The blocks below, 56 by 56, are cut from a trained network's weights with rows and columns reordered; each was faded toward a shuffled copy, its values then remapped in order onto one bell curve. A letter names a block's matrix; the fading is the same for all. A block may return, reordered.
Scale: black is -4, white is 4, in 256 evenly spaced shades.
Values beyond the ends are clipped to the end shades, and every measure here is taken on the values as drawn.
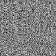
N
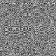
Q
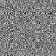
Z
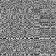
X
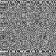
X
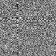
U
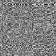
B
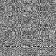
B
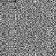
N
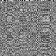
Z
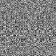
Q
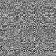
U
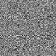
Q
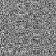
N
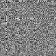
U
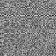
X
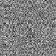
N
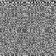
X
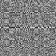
X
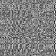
Z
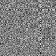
U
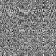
U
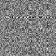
B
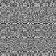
X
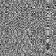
N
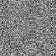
N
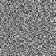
N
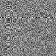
B
